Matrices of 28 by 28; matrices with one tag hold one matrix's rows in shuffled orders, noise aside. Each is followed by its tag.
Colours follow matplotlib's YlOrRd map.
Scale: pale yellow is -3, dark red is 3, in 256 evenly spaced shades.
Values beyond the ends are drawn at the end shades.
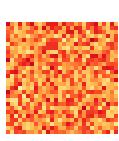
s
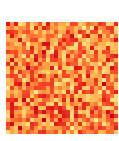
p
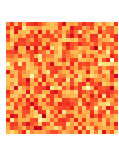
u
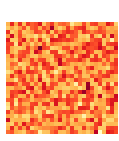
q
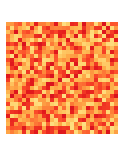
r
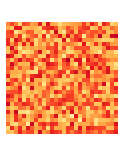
s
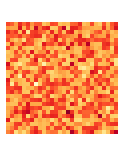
r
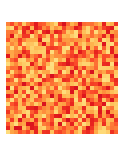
u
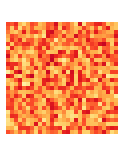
s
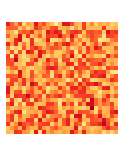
s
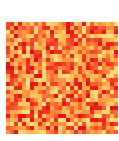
s
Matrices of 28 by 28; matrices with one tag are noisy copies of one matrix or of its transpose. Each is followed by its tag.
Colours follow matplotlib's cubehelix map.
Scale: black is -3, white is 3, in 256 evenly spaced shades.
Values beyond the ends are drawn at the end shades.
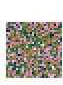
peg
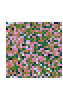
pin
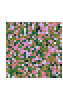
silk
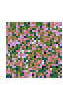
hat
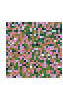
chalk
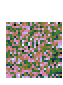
hat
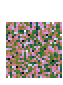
silk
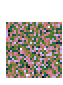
chalk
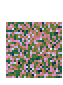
silk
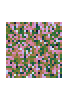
silk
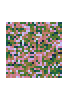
hat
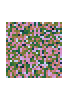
chalk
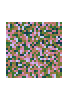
chalk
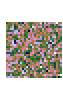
silk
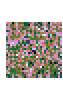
hat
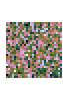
hat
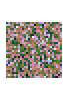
chalk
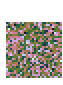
pin
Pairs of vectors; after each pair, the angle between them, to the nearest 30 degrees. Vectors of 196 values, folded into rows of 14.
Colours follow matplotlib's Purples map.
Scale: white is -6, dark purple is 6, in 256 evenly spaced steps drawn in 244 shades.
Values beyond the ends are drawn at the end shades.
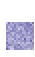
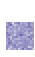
90 degrees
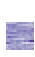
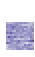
30 degrees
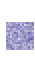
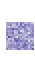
120 degrees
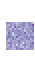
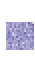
30 degrees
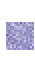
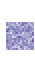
90 degrees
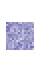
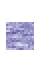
120 degrees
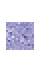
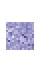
30 degrees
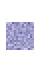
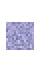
60 degrees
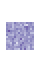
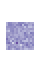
120 degrees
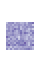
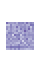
120 degrees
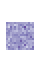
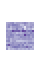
120 degrees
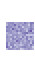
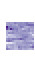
90 degrees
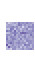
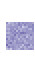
30 degrees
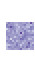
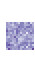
120 degrees
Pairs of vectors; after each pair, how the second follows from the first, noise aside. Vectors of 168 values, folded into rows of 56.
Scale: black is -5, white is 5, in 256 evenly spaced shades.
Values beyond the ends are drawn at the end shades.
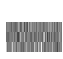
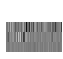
reversed, negated, partly zeroed.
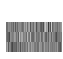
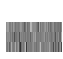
wrapped around, negated, partly zeroed.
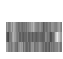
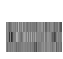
reversed, negated, partly zeroed.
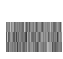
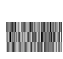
reversed, scaled up.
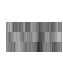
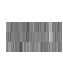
wrapped around, negated, partly zeroed.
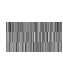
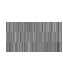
reversed, shrunk.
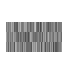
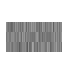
reversed, shrunk.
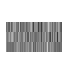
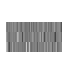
reversed, negated, partly zeroed.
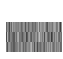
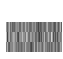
negated.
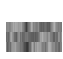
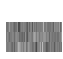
reversed, negated, partly zeroed.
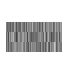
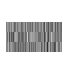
negated.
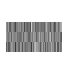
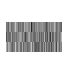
negated.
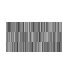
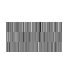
wrapped around, negated, partly zeroed.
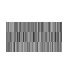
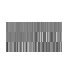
wrapped around, negated, partly zeroed.
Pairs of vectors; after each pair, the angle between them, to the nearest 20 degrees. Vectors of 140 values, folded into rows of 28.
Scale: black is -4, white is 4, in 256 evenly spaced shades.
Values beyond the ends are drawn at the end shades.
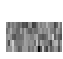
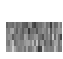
40 degrees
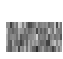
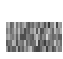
60 degrees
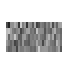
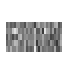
120 degrees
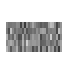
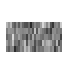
100 degrees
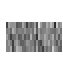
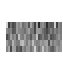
140 degrees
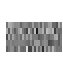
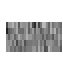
100 degrees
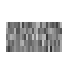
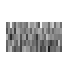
120 degrees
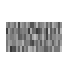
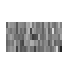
120 degrees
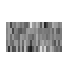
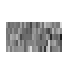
120 degrees
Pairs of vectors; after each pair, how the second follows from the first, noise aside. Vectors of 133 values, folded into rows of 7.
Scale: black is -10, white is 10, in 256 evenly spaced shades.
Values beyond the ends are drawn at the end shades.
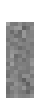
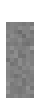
wrapped around, shrunk.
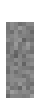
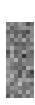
wrapped around, negated, scaled up.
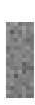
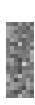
wrapped around, negated, scaled up.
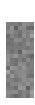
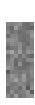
sign-scrambled.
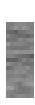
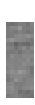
wrapped around, shrunk.
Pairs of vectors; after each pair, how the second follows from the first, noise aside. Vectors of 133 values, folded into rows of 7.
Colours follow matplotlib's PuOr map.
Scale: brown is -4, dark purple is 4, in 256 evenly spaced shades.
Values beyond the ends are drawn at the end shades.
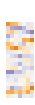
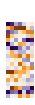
negated, scaled up.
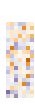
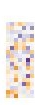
negated.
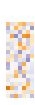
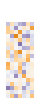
negated.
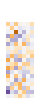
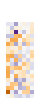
sign-scrambled.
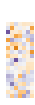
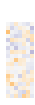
negated, shrunk.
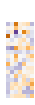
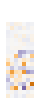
reversed, partly zeroed.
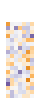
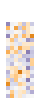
negated.
